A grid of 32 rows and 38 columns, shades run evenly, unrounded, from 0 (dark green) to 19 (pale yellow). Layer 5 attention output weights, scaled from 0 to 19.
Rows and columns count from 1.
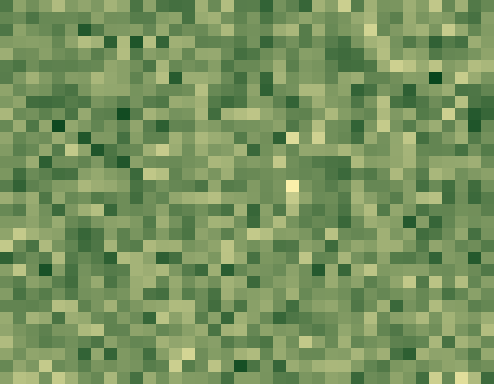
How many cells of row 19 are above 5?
34
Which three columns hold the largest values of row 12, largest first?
23, 25, 32
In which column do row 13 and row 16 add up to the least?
2
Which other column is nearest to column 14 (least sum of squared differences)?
1
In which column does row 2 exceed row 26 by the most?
17
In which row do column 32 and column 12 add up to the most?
24
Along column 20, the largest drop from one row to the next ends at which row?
31
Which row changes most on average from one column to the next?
12
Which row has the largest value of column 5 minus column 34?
22
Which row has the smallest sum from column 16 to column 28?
4
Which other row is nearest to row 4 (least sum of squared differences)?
5
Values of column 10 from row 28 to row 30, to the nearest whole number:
7 8 9
